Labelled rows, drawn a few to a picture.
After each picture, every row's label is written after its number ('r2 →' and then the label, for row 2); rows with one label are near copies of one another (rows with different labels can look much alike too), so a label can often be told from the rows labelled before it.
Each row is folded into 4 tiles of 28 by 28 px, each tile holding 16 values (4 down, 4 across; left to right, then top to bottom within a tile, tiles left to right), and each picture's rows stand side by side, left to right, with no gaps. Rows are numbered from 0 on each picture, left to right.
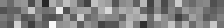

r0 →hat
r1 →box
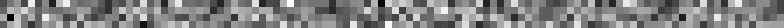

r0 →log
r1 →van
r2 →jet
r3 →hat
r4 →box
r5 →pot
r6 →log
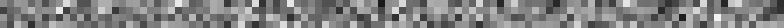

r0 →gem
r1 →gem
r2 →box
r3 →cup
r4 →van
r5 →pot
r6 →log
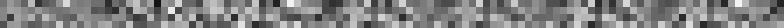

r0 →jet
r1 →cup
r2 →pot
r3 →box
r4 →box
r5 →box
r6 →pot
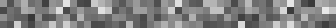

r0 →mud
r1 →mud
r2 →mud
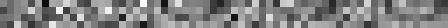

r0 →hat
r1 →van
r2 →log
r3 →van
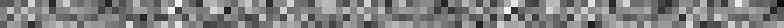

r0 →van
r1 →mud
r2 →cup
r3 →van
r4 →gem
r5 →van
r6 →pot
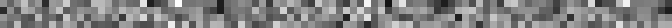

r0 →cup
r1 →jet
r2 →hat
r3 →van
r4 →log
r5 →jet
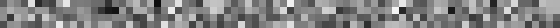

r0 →jet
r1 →cup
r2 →mud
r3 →gem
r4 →cup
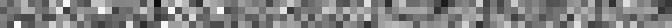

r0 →mud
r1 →hat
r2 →gem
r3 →van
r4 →box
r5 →pot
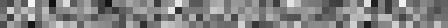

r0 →van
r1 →gem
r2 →pot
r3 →box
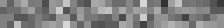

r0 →mud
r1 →van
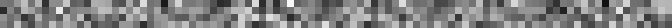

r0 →cup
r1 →van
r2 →box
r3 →box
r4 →pot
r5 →cup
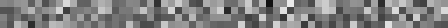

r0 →gem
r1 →hat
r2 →cup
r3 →hat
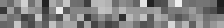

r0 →cup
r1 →jet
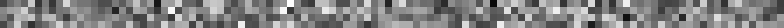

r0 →box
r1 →cup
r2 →mud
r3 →van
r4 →hat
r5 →box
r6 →log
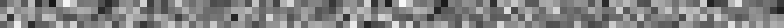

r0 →pot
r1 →box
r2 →log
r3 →pot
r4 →hat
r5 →hat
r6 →jet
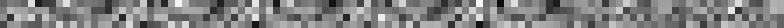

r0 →jet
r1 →pot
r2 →van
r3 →log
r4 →van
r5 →gem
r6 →gem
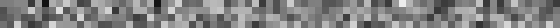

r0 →hat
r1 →cup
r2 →box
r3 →pot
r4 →box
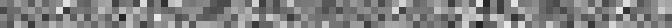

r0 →gem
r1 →log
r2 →box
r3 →gem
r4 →box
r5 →gem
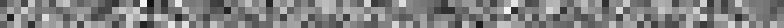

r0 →log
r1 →box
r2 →cup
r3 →jet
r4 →gem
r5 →cup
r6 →box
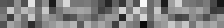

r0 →van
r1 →van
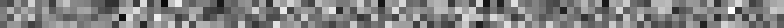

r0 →van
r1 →log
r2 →hat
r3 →cup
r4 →box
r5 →cup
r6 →gem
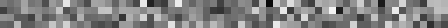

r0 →mud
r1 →jet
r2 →hat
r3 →cup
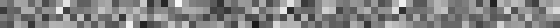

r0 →gem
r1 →pot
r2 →gem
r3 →gem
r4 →hat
